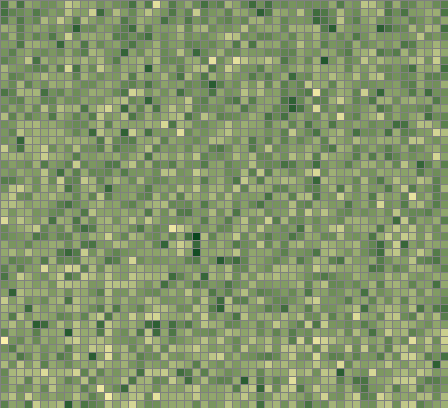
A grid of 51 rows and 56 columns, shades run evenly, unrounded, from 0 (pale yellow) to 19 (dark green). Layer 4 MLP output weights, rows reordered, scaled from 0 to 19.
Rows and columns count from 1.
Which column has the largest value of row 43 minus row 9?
29
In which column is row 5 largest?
19
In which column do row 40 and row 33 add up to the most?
30
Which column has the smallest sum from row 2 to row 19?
43
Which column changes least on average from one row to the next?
7
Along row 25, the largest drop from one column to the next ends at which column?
52
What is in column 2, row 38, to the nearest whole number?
9
